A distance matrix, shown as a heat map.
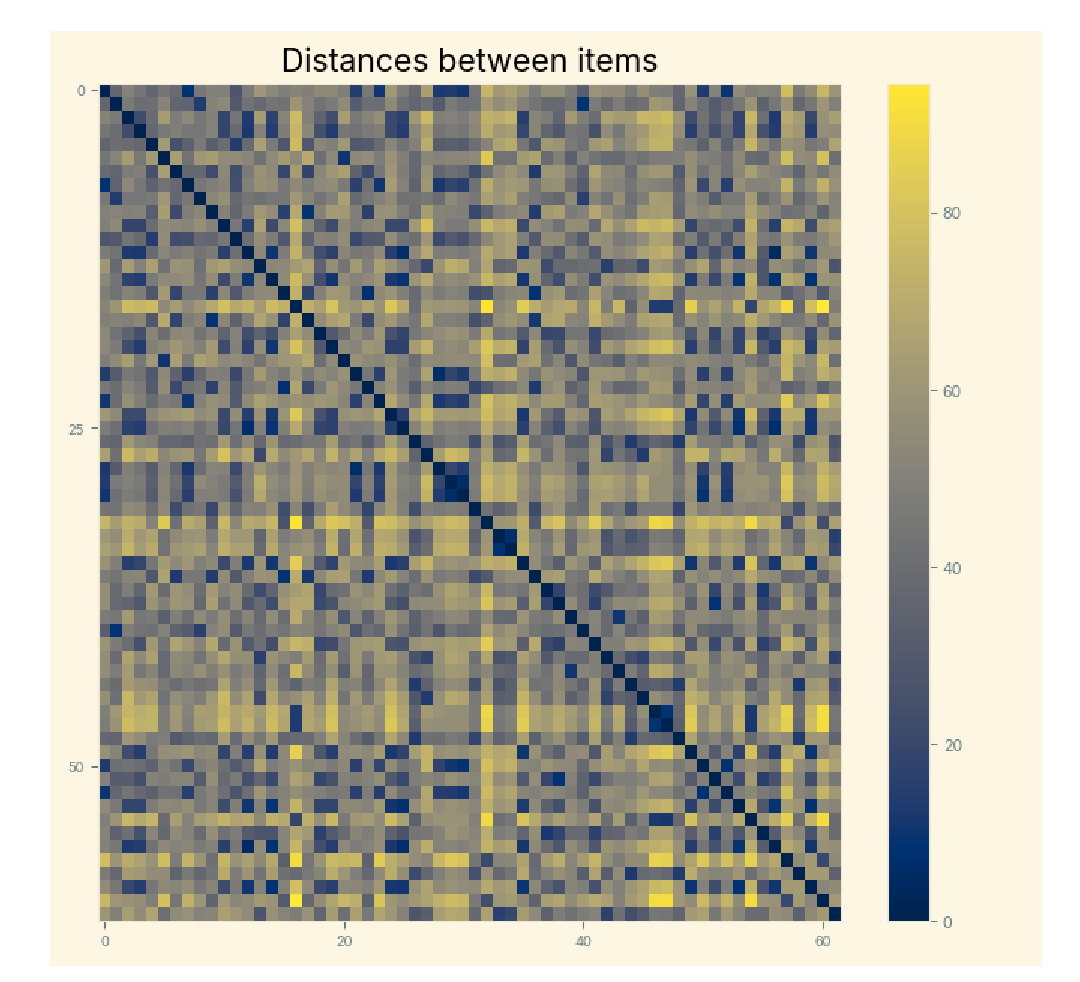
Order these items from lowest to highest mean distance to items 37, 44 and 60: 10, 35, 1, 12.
1, 12, 35, 10
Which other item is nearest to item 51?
38
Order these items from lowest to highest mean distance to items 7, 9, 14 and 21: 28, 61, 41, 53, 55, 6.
28, 6, 53, 55, 41, 61
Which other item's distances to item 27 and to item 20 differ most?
5
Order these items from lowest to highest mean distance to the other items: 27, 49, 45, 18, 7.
18, 7, 49, 45, 27
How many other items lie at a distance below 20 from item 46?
3
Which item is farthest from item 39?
16
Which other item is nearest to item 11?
4
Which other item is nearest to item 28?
21
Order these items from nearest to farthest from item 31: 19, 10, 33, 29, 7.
33, 7, 29, 10, 19
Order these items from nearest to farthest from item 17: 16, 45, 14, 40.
40, 14, 45, 16
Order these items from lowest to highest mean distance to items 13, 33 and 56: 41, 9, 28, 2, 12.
12, 41, 2, 9, 28
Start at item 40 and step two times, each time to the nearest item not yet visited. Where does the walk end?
8
